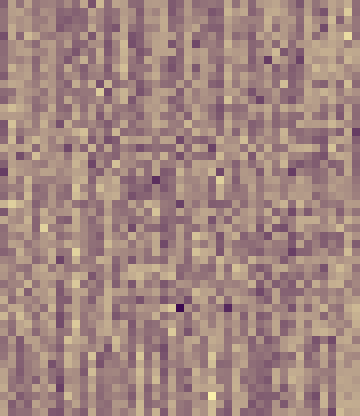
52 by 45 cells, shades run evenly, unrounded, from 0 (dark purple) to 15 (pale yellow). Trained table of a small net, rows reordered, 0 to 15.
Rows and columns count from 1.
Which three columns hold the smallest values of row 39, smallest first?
23, 29, 37
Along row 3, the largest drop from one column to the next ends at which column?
43
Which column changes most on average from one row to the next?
25
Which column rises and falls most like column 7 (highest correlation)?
3
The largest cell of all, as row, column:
50, 27
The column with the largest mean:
44
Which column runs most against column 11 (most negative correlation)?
12
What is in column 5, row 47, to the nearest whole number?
8
